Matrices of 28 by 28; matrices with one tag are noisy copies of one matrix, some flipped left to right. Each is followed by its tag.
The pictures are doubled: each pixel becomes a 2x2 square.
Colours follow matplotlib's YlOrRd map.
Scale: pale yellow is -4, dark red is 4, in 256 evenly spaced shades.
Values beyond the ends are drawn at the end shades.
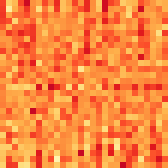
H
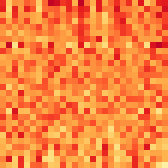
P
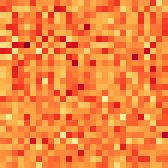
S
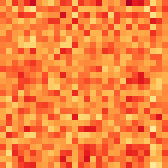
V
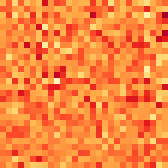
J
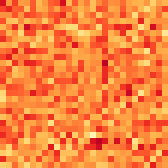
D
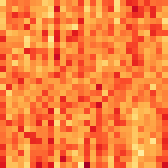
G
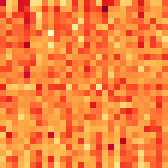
H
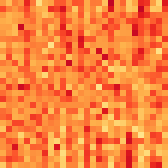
H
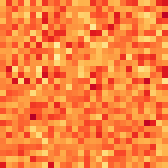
J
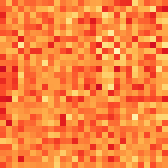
S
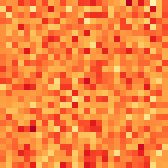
V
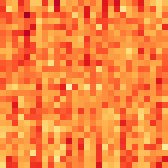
H
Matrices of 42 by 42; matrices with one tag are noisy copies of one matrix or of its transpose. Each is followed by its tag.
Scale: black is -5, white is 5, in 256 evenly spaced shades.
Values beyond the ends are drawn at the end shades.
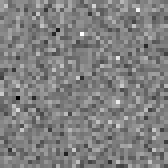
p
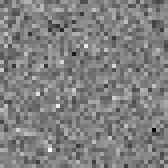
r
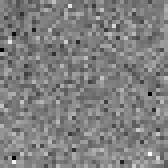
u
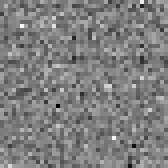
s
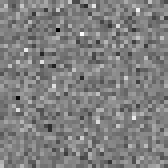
p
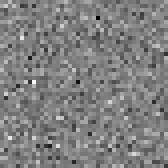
p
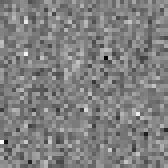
s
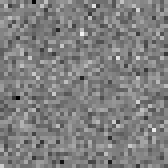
p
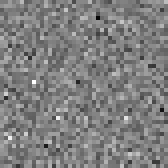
p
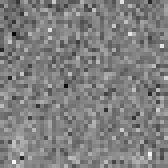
u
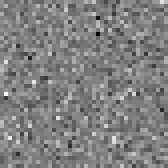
p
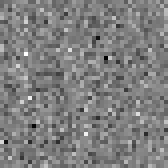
s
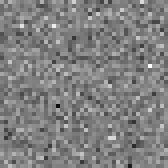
s
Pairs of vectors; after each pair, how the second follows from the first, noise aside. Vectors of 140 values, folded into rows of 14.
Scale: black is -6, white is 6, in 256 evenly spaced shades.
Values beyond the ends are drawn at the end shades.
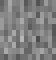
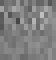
reversed, partly zeroed.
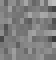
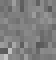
wrapped around, negated, partly zeroed.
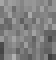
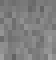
negated, shrunk.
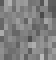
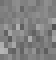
reversed, negated, partly zeroed.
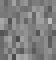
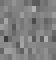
reversed, negated, partly zeroed.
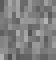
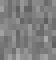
negated, shrunk.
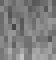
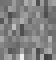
sign-scrambled.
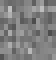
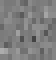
reversed, partly zeroed.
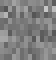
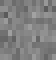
negated, shrunk.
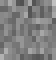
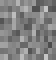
wrapped around.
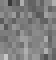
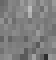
reversed, partly zeroed.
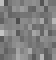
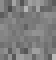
reversed, partly zeroed.
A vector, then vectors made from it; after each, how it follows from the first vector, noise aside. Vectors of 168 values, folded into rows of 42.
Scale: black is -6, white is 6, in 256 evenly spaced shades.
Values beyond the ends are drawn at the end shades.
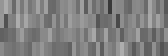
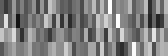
negated, scaled up.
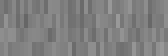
negated, shrunk.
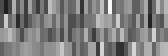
negated, scaled up.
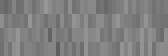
reversed, shrunk.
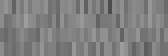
shrunk.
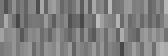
negated.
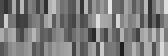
negated, scaled up.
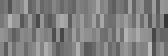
wrapped around.
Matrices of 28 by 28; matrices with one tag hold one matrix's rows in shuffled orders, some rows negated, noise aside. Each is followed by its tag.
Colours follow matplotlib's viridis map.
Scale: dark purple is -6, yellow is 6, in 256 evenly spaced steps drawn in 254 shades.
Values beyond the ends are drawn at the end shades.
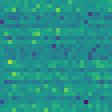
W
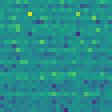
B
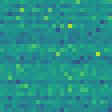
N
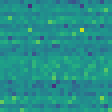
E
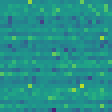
E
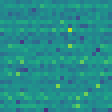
N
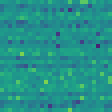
N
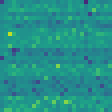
W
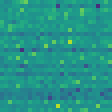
N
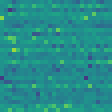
W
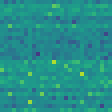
E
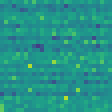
B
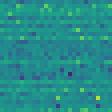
N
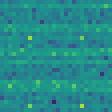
E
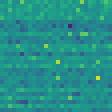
N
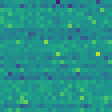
N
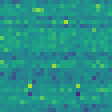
B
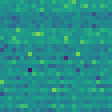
B
